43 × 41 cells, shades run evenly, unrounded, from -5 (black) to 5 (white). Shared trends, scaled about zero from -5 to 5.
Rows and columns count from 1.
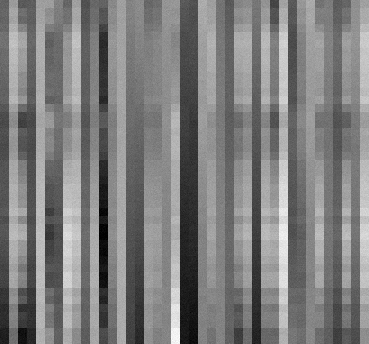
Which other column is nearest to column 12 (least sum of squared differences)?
21
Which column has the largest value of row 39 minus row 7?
20
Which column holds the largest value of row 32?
32
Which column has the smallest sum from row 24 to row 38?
12
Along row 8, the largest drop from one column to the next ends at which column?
33
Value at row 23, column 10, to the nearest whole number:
-1
